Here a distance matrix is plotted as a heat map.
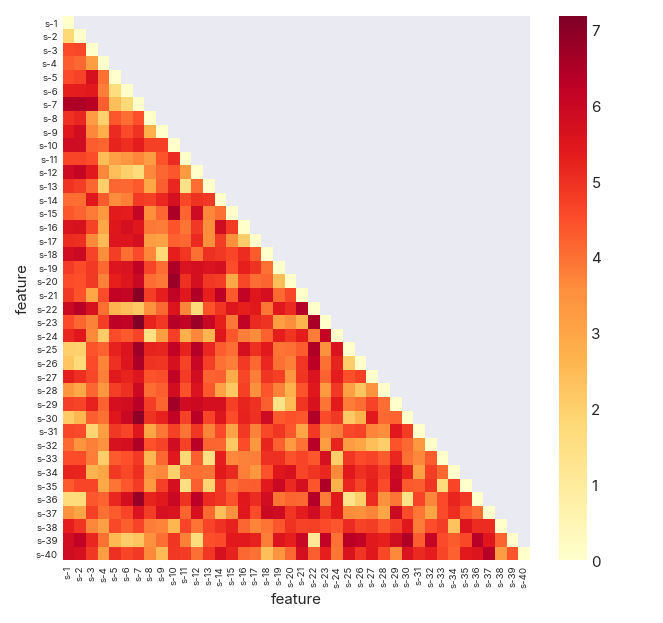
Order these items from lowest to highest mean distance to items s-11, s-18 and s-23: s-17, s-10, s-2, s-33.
s-33, s-17, s-2, s-10
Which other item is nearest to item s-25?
s-36
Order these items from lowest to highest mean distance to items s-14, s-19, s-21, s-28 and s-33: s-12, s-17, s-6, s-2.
s-2, s-17, s-6, s-12
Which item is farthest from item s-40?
s-37
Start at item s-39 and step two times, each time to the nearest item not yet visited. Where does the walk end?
s-12
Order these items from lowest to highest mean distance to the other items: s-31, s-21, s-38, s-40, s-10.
s-31, s-38, s-40, s-21, s-10
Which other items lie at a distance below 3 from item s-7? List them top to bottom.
s-5, s-6, s-12, s-22, s-39
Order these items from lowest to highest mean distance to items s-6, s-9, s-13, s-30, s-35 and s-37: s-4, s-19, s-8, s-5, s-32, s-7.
s-4, s-8, s-5, s-32, s-7, s-19
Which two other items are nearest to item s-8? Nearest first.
s-24, s-4
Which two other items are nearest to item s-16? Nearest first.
s-17, s-4
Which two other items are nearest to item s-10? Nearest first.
s-34, s-38
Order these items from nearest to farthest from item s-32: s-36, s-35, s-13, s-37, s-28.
s-28, s-37, s-36, s-13, s-35
